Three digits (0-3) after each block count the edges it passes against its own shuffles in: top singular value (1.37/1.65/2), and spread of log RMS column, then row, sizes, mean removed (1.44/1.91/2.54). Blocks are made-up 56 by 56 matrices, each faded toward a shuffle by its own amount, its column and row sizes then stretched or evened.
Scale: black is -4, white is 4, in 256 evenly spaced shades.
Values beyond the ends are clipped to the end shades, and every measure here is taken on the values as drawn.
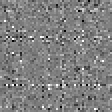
2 2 2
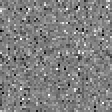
1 2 0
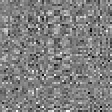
3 1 2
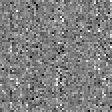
0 2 0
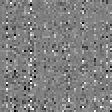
0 3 2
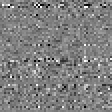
2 1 3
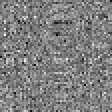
2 1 1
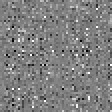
1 3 2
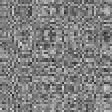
3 2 0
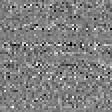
2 0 3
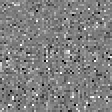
1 0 1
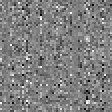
0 3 1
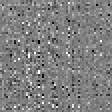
2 3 1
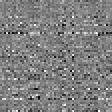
3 1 3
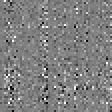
2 3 2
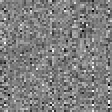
3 3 0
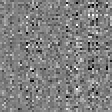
2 3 1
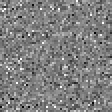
0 0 1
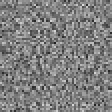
3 0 2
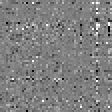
2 2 2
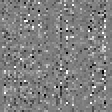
2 3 0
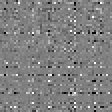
2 2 3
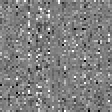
0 3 0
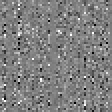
1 3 0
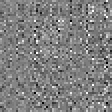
3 3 1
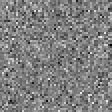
2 0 0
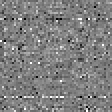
3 1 2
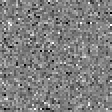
0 1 1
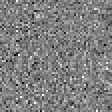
2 1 0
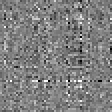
3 2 2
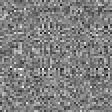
3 0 2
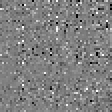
0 2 2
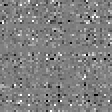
1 2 3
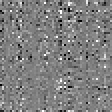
3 3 2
